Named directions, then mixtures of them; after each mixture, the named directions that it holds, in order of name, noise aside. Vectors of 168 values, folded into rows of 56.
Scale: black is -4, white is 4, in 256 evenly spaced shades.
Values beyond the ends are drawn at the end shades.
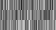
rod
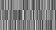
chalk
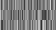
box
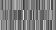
box, chalk.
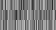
chalk, rod.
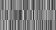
chalk.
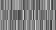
box, chalk.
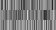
box, chalk, rod.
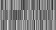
box, chalk, rod.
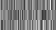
box.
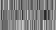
box, rod.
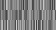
box, chalk, rod.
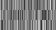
box.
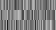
chalk.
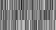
rod.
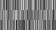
chalk, rod.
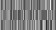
box, chalk.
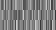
box, chalk.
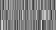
box, chalk.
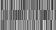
box, chalk, rod.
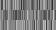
box, chalk, rod.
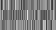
box, chalk, rod.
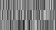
chalk, rod.
